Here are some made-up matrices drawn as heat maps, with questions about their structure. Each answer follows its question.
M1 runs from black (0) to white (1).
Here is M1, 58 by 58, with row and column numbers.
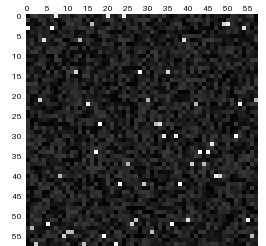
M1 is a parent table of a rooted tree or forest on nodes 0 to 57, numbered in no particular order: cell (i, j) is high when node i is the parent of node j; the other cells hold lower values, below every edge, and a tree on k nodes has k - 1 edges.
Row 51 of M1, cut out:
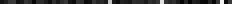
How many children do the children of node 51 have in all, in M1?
9
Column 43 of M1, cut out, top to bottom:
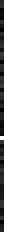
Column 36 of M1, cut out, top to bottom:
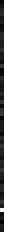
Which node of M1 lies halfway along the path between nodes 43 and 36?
30
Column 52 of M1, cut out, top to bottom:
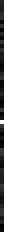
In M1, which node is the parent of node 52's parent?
21
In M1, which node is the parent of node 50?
2
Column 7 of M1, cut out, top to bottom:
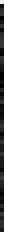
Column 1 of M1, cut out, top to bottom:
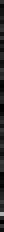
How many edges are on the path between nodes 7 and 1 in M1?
7
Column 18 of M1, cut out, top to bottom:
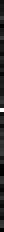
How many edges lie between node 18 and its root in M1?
2
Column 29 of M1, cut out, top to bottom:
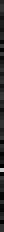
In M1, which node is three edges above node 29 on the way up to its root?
57
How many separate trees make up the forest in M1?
2
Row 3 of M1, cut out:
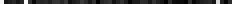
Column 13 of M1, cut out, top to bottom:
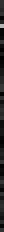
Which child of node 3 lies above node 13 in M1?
6
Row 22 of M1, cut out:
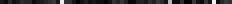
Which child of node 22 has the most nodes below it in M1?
42
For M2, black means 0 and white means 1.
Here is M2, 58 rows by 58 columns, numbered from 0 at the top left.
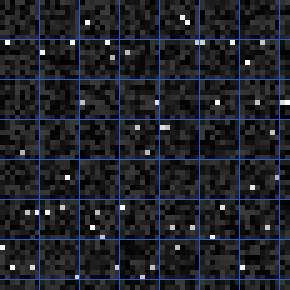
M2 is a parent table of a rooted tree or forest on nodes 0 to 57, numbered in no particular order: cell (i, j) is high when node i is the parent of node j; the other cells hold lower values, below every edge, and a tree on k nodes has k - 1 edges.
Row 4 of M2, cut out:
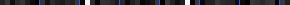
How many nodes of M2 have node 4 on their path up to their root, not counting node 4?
3
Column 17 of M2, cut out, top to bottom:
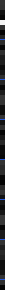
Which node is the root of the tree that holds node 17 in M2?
45
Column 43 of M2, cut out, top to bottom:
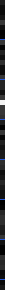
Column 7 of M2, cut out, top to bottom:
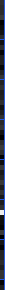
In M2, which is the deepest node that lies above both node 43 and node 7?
47
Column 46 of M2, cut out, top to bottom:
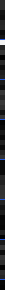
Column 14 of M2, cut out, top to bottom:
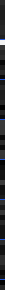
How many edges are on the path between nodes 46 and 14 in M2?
2
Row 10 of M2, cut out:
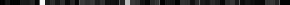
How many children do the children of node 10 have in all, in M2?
10
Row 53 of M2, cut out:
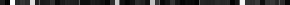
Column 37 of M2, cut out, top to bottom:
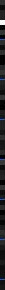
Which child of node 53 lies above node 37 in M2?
30
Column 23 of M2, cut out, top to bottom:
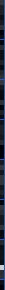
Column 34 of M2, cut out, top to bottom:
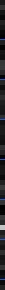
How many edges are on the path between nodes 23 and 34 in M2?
3
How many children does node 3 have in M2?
1
